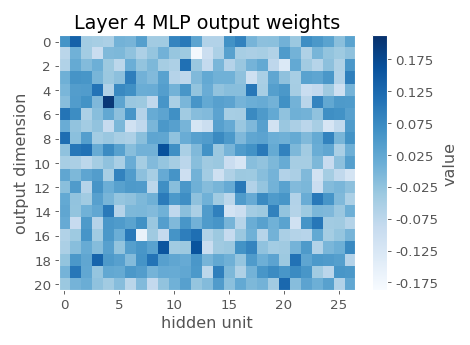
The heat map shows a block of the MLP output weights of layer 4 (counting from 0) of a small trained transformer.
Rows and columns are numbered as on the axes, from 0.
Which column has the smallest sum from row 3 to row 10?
22
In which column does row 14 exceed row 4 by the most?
4
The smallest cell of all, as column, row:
12, 1
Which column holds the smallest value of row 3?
17
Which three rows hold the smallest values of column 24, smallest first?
7, 10, 19
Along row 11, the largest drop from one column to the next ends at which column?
11
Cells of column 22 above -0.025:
12
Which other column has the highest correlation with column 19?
13
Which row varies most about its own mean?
16
